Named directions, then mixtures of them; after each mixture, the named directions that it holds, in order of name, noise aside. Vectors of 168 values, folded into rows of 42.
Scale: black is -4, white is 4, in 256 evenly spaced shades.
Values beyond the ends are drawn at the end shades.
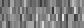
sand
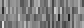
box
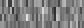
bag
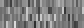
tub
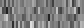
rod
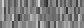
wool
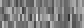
box, sand, tub.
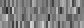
rod.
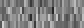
box, sand, tub.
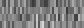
sand, wool.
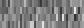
rod, sand.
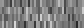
tub.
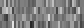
rod.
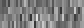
rod, sand, tub.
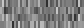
rod, wool.
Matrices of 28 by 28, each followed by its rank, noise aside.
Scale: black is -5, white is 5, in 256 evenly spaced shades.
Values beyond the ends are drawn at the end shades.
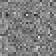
five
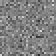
seven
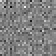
four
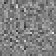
four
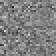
six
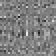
four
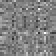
four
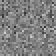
eight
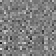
five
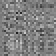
four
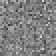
eight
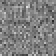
seven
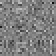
four
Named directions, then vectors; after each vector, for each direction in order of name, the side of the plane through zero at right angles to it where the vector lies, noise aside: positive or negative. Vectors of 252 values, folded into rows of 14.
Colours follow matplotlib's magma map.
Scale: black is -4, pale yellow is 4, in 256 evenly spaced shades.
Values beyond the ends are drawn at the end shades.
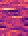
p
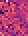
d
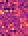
negative, negative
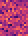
positive, negative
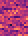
positive, negative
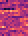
negative, negative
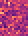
negative, positive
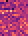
negative, negative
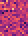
positive, positive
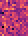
positive, positive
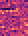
negative, negative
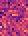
positive, negative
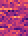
negative, positive
